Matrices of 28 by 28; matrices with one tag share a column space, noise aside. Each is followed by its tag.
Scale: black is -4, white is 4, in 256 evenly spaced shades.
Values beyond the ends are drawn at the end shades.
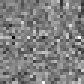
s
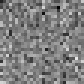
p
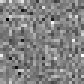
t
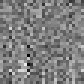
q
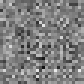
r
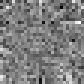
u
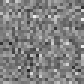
t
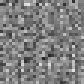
q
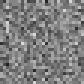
t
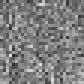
q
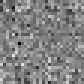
p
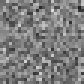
p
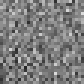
p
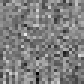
q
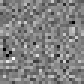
r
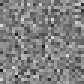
r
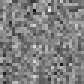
p
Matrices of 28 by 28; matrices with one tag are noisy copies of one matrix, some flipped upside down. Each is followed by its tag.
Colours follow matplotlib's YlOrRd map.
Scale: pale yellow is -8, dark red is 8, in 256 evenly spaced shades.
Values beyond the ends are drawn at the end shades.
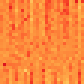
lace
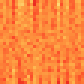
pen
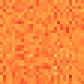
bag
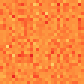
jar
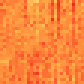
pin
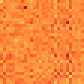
bag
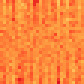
pen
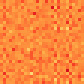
bag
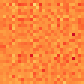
jar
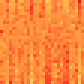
lace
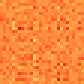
jar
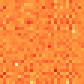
bag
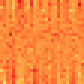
pen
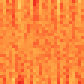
pen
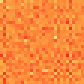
bag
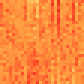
pin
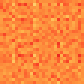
jar
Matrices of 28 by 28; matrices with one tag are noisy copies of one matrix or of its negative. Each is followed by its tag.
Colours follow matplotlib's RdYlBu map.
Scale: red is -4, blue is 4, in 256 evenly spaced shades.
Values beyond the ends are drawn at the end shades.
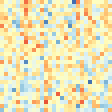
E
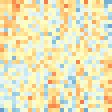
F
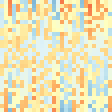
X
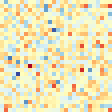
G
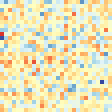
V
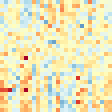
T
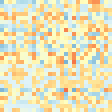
V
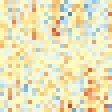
X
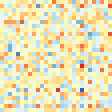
G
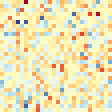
G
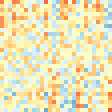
F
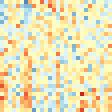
T
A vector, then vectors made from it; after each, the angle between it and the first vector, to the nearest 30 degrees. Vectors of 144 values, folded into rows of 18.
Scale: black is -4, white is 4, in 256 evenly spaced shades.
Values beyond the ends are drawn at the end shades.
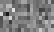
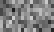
120 degrees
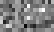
120 degrees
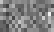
90 degrees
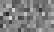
30 degrees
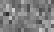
30 degrees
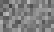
120 degrees
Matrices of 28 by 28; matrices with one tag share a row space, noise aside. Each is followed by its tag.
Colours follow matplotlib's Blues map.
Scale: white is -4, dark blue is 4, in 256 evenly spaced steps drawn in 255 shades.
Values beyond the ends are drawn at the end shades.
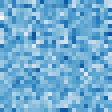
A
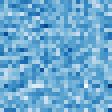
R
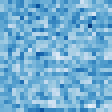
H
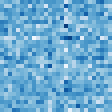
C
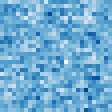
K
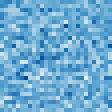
R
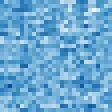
K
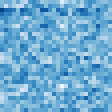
K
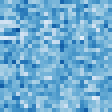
K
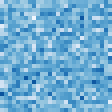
A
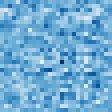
K
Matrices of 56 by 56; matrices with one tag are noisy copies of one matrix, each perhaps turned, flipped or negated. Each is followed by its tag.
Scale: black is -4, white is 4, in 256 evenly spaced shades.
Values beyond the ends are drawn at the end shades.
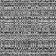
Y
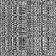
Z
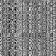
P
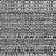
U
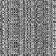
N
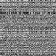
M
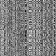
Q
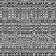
N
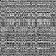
Z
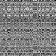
P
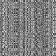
N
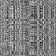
Z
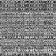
U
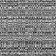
Y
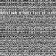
M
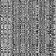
U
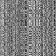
Q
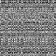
N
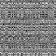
N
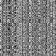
P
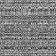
Y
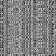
N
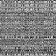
U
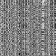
M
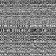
Q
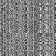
P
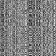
Q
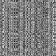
N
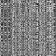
U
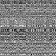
Q
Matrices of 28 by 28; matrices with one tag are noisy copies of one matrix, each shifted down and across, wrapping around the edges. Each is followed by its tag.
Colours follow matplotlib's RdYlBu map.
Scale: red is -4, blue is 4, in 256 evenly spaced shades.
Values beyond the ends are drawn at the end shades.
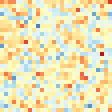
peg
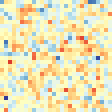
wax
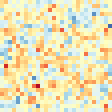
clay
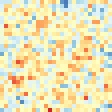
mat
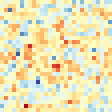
clay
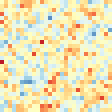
mat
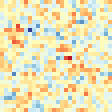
wax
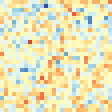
mat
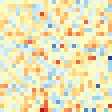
peg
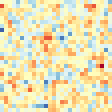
wax
